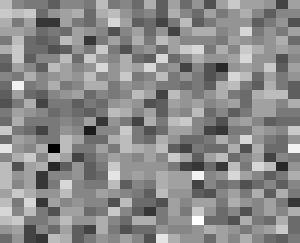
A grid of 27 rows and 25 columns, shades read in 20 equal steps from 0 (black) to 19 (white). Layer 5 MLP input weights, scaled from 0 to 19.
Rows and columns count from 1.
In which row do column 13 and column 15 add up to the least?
4
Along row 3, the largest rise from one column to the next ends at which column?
6
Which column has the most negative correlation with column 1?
5
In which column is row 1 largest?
20
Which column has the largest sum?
2
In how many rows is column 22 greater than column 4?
23
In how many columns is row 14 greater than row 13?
12
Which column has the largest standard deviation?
17
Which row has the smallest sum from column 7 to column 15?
26
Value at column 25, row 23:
4
